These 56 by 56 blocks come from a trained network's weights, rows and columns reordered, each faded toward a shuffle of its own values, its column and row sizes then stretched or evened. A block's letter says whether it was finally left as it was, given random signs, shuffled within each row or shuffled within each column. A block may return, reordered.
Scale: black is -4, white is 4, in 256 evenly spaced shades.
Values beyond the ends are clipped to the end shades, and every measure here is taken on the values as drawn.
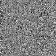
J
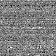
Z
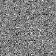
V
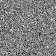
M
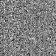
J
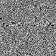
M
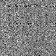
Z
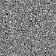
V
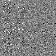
V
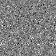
M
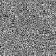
Z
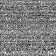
M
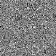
V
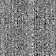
Z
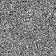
M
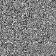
V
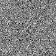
V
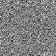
Z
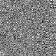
Z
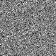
M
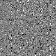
J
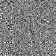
V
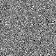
V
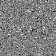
M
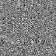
Z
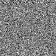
M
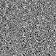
Z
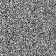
J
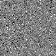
J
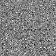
V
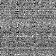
Z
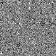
V
